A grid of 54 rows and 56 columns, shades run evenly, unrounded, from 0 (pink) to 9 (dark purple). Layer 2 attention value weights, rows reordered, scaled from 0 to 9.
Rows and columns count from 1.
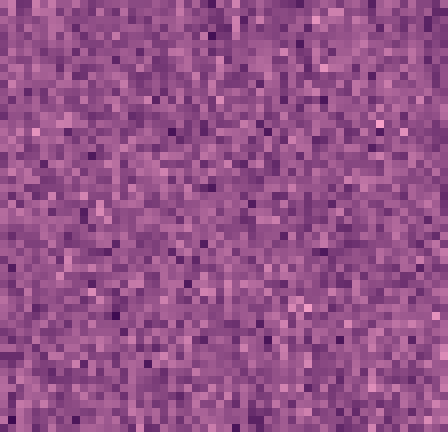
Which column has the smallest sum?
7
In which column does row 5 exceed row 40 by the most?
55
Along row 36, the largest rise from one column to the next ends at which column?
24
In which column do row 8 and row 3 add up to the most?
54
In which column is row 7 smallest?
36
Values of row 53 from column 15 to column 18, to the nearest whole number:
3 6 5 3
